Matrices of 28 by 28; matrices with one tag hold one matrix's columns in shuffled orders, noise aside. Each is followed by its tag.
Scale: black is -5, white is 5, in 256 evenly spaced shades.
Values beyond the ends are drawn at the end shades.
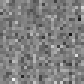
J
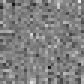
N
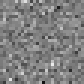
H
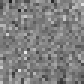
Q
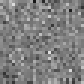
Q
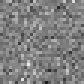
H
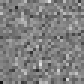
H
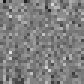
Q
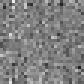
N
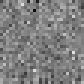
Q
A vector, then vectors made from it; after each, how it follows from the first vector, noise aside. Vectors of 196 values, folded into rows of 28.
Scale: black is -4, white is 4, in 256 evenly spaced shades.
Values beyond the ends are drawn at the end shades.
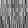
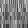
reversed, negated.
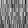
copied.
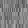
wrapped around, shrunk.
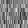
wrapped around.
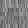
wrapped around, negated, shrunk.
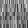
reversed, negated.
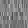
wrapped around, negated, shrunk.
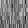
copied.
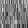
reversed, negated.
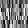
wrapped around, negated, scaled up.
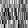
wrapped around, scaled up.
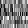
wrapped around, scaled up.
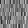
sign-scrambled.
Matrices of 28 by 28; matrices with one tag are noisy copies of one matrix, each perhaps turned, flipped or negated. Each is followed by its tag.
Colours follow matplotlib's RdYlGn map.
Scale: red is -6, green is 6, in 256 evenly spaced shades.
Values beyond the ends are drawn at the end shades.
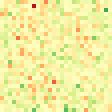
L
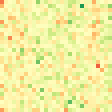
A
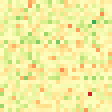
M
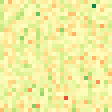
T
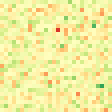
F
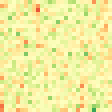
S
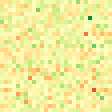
M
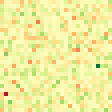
T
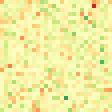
T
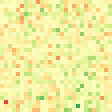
L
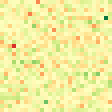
T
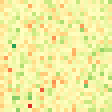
A
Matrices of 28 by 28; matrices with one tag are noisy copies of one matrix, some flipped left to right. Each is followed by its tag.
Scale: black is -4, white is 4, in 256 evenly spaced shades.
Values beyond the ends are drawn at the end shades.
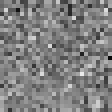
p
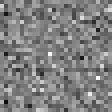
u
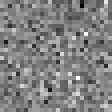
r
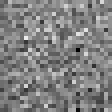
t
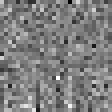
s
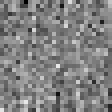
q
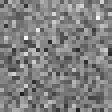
t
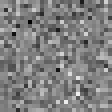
r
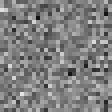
u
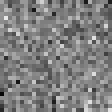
q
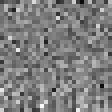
s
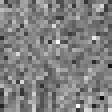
q
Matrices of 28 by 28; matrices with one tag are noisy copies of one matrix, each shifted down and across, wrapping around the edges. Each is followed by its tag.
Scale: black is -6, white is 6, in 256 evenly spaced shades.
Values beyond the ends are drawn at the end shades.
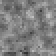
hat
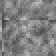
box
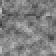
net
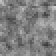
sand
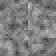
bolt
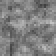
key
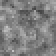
hat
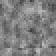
sand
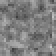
bolt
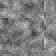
bolt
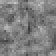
key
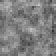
key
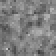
sand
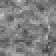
net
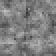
key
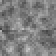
hat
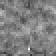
net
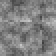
key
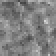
hat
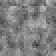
sand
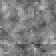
hat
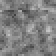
hat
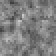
sand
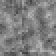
hat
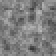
sand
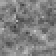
net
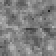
hat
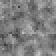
hat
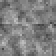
hat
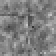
box
